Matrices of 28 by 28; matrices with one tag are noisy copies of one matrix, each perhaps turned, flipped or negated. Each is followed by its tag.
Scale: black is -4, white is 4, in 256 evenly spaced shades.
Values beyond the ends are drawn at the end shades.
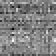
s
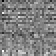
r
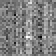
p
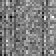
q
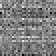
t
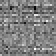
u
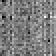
q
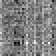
s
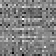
t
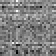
q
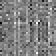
t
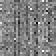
t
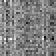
q
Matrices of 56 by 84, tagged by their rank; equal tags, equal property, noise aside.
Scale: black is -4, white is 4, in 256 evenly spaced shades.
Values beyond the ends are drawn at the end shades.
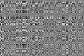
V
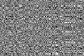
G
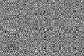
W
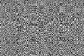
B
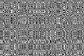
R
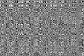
W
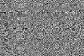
B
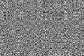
B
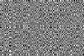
R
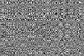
B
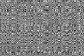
W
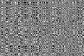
R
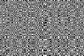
V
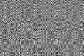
W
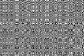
V
